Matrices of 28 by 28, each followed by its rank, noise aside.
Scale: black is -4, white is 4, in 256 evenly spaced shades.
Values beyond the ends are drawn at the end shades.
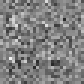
eight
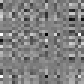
two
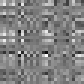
two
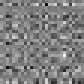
three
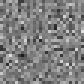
eight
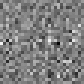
six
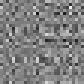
three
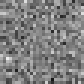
eight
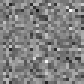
six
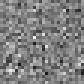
six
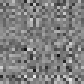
four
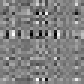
two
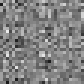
four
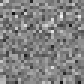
eight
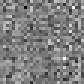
six
